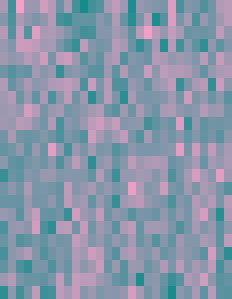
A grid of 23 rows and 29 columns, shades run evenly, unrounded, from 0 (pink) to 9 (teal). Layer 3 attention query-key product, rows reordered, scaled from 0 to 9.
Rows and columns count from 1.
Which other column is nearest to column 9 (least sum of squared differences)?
14
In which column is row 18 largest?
7
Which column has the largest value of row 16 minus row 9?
22
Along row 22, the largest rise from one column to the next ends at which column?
18
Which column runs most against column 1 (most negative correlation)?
27
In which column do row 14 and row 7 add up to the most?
15
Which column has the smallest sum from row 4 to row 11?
4
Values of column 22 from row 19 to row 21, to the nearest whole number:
6 5 5
